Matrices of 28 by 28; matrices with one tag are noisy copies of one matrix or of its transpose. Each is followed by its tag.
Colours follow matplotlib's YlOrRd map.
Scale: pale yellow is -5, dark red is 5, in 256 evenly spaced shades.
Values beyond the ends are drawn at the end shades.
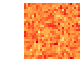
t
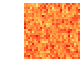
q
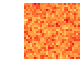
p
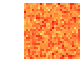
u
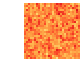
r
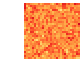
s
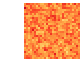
s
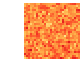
q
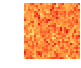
u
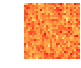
p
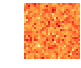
p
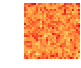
t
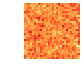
u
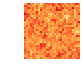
p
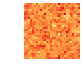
p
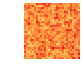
q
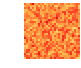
u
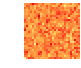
u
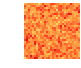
r
